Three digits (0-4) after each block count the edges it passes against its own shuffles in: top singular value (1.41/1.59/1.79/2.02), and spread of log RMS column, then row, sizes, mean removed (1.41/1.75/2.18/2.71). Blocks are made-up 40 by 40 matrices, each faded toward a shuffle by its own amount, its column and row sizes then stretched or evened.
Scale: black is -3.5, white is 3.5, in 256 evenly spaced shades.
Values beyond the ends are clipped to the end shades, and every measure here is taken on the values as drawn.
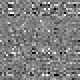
4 1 3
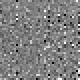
1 3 1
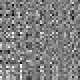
4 4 1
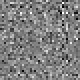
3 2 1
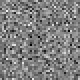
3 0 1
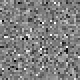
1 0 2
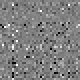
3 2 2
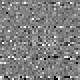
2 0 4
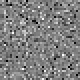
1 0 0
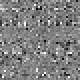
2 1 3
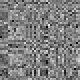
4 1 1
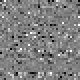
2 0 3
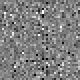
1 2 0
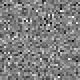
1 0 0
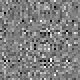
4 1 2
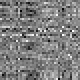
4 0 3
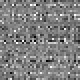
4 0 4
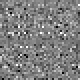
2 0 3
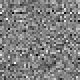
2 0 1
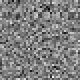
3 0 0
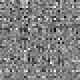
3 1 3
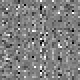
1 4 1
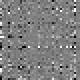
1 4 2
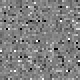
0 0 2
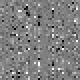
0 4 1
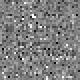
1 0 1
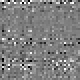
3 2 4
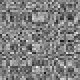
4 0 2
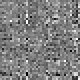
4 3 2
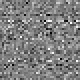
3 0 3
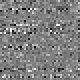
0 1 4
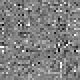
0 2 2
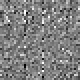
1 2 1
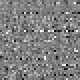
0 0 3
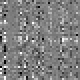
3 4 1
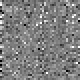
3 2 0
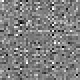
3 2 2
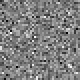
0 0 0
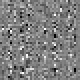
1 4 1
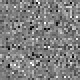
0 2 3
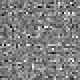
1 0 3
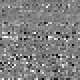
0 0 4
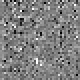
0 2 1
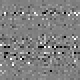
1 0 4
